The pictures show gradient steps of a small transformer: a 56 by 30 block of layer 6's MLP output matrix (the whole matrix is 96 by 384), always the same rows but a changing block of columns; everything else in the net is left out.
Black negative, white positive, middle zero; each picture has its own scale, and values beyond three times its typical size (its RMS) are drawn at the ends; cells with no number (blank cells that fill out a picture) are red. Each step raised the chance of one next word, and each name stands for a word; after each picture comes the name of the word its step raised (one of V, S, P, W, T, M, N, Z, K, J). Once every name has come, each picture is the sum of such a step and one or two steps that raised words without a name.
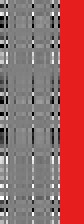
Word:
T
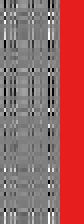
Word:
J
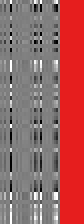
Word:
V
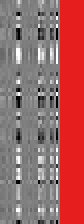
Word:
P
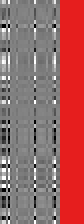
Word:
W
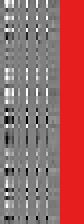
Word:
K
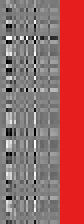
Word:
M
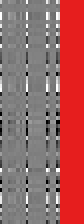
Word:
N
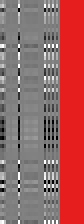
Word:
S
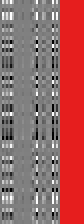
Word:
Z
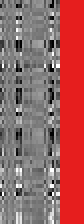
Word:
J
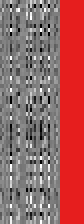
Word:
Z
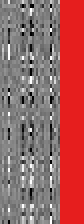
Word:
P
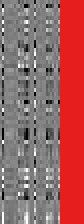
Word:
J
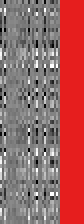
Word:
P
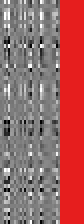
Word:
N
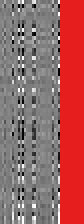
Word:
V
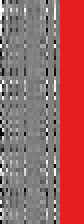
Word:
N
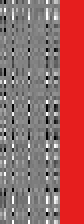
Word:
Z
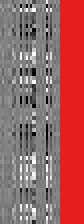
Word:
P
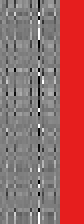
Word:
J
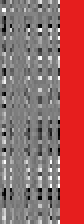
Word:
W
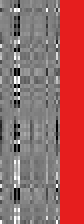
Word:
S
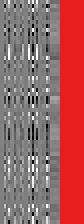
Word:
P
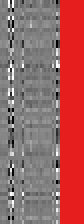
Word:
K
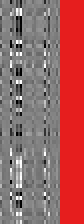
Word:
T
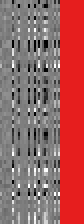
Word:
J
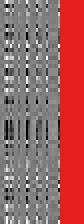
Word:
S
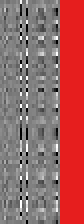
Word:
M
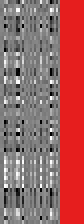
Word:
W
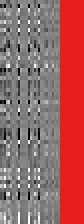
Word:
J
